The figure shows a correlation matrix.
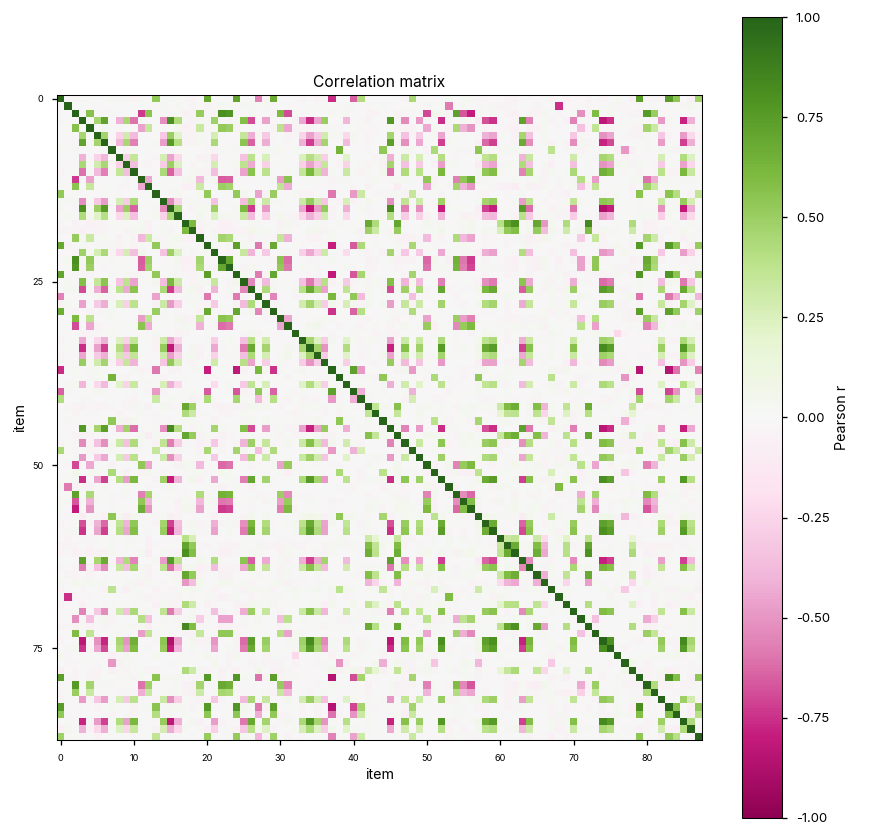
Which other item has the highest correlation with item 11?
56
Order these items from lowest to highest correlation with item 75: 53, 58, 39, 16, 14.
16, 53, 39, 14, 58
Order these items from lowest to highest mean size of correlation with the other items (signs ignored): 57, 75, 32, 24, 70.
32, 57, 24, 70, 75
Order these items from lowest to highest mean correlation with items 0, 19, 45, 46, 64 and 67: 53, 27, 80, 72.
27, 53, 80, 72
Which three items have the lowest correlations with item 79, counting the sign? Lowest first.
37, 40, 27
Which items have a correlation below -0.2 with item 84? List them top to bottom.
27, 37, 40
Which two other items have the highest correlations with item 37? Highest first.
40, 27
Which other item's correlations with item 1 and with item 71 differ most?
68
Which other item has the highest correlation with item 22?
2
